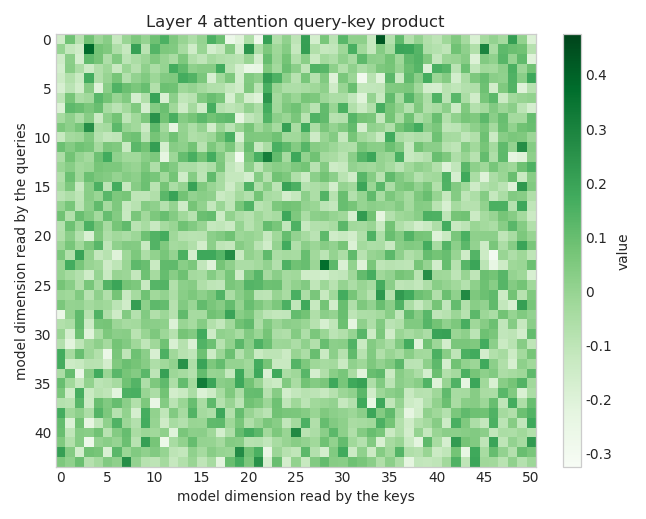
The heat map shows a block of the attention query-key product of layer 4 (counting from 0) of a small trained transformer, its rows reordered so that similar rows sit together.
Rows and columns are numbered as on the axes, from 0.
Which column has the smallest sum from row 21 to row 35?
5
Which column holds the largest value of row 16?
12
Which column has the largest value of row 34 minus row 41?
11
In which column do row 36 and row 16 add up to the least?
24
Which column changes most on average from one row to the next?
16
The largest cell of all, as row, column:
0, 34
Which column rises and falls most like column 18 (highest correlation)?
44
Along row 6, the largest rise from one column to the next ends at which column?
22
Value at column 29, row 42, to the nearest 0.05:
0.05
